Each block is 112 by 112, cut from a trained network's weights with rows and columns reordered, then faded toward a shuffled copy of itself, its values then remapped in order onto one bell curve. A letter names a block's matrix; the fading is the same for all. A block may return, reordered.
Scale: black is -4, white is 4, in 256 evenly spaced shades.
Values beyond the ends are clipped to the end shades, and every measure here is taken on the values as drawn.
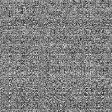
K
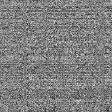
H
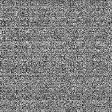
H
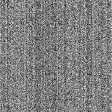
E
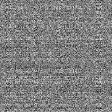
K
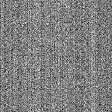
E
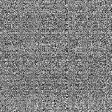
H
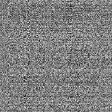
H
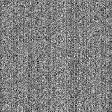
E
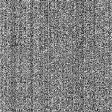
E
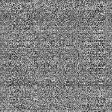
K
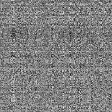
K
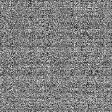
K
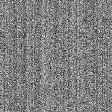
E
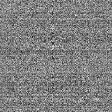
H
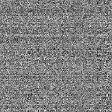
K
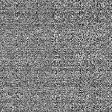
K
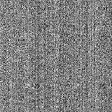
E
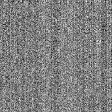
E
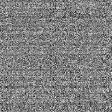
K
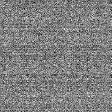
H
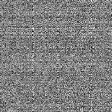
K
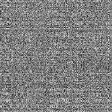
K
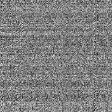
H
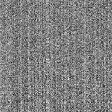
E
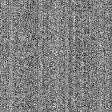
E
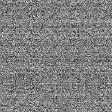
H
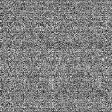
K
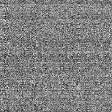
K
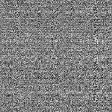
K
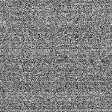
H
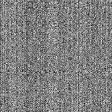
E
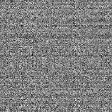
K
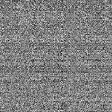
H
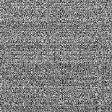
H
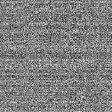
H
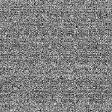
H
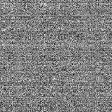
H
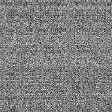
K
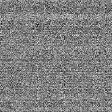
H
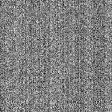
E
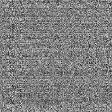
H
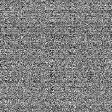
H
